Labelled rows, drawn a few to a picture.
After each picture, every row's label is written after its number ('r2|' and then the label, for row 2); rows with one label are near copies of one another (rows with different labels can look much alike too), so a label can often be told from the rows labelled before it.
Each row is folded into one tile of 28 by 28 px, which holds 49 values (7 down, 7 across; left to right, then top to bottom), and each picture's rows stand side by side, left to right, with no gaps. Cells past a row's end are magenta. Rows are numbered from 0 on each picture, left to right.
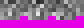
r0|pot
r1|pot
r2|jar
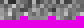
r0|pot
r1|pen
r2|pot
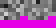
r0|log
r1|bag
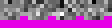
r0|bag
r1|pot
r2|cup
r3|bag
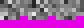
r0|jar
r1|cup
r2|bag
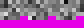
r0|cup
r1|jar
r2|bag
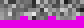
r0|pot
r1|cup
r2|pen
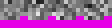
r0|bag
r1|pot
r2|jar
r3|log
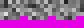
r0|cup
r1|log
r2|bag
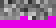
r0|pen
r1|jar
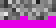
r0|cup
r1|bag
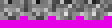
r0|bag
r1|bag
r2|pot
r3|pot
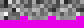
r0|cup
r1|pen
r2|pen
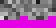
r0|jar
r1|bag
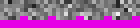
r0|bag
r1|log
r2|pot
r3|jar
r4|cup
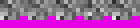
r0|jar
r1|jar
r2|jar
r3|cup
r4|jar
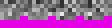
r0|pot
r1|pen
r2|cup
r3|cup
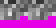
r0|pot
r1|pot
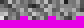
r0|jar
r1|log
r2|bag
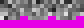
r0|jar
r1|pen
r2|pot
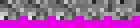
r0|jar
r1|jar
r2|jar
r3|bag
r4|bag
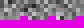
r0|pen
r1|log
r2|jar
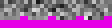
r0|pen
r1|pen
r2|log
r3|jar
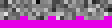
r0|cup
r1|bag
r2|jar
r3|pen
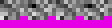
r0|jar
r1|log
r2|jar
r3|log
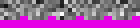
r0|log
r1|pot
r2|cup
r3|pot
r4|pot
